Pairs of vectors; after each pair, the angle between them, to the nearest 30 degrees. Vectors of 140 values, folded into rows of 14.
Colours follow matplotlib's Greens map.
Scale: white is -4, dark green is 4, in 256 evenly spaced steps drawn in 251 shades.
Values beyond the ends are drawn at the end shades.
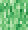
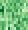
60 degrees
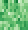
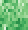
60 degrees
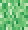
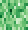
150 degrees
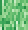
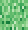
60 degrees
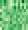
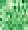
30 degrees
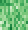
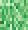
150 degrees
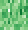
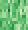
150 degrees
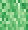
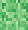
30 degrees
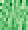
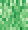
120 degrees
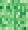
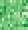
90 degrees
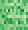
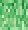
120 degrees
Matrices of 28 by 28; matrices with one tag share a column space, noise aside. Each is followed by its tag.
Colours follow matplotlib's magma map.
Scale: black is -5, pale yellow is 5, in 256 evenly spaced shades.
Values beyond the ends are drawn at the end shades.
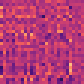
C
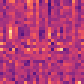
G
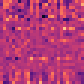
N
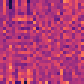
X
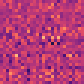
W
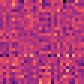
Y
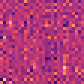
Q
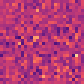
W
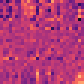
N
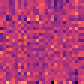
X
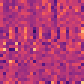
G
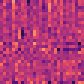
G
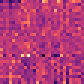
Y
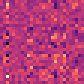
W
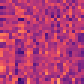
C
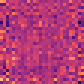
Q
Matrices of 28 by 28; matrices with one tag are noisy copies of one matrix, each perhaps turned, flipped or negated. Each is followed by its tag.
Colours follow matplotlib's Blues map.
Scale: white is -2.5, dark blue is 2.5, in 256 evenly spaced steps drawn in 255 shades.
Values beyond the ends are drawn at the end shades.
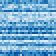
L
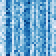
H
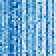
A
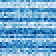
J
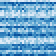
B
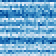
B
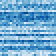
L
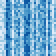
H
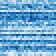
L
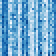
J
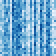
L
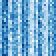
J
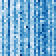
A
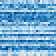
L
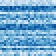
H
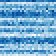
B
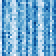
B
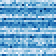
J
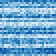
J
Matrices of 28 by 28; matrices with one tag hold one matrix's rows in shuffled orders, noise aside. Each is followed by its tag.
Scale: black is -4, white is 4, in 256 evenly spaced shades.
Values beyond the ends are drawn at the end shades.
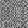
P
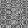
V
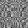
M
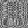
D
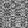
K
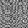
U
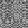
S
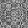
V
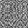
U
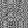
D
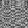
K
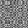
U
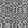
U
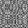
U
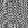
D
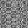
V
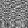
K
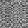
S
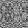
S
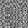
U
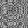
D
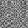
M
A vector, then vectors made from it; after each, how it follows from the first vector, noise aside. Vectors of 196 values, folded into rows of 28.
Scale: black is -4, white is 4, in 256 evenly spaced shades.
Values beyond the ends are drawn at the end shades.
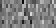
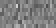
wrapped around, negated, shrunk.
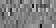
wrapped around, partly zeroed.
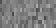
wrapped around, negated, shrunk.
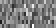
reversed, negated.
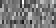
sign-scrambled.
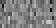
wrapped around, partly zeroed.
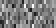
reversed, negated.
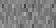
reversed, shrunk.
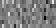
wrapped around, partly zeroed.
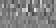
wrapped around, partly zeroed.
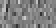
wrapped around, partly zeroed.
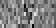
reversed.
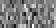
reversed, negated.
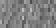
wrapped around, negated, shrunk.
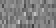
reversed, shrunk.
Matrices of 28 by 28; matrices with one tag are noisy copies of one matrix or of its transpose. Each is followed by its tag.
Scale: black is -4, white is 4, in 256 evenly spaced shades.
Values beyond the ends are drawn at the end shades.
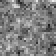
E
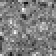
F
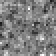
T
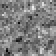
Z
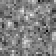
F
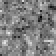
Z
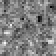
Z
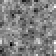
T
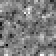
T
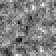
Z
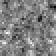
Z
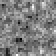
Z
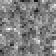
T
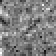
E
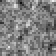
E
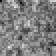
E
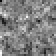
E
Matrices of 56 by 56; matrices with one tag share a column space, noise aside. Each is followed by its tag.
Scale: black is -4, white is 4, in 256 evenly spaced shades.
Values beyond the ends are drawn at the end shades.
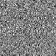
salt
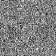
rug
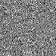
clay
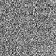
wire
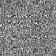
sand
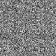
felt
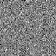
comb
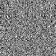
sand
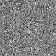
felt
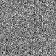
wire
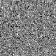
sand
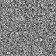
wire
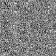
felt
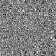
clay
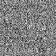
rug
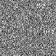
salt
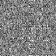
rug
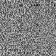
wire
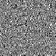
salt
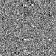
wire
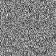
clay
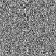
wire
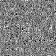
rug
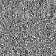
sand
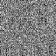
comb
